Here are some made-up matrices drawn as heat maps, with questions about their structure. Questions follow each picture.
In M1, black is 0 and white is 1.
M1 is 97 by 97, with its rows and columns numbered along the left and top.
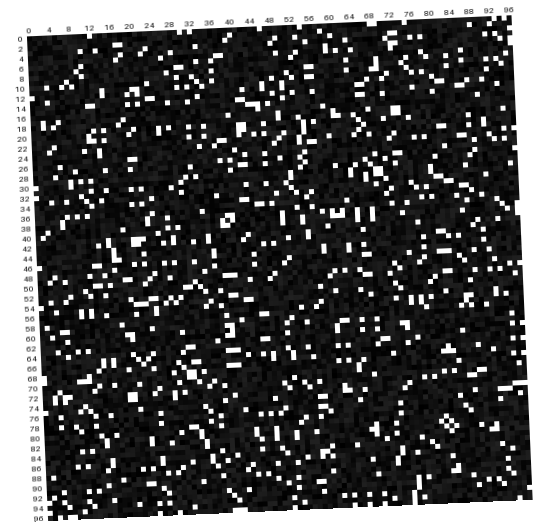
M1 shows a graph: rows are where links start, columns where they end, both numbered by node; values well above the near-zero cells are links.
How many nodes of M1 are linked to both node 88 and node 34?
1
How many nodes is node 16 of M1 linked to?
2
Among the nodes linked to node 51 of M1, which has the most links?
node 29
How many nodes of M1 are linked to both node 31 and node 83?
0
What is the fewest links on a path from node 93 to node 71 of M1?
2
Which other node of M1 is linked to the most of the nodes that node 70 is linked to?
node 46
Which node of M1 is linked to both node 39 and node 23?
node 53
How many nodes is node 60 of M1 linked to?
8
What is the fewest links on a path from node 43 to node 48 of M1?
5
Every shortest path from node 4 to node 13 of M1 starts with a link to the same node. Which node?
node 94
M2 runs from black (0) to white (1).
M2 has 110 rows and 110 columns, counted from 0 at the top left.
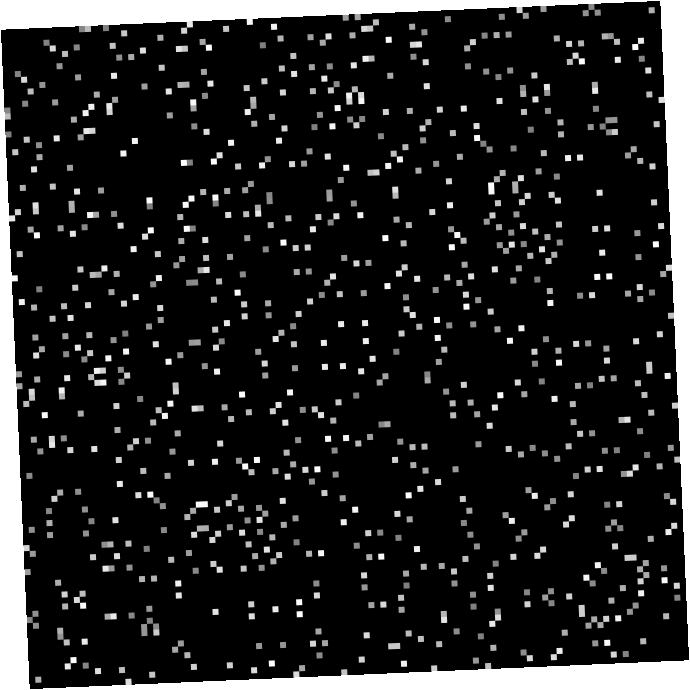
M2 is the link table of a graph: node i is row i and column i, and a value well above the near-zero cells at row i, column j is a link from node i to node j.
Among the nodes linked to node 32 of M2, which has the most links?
node 41
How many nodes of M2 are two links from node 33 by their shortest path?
8
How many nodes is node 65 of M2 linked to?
9
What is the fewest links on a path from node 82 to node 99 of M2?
4
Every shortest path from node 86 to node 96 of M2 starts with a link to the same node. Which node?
node 98
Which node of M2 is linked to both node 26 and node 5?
node 68
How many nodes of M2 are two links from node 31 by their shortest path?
3
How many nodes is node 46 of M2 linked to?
9
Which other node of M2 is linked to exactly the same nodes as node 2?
node 105
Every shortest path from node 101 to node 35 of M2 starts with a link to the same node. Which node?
node 92
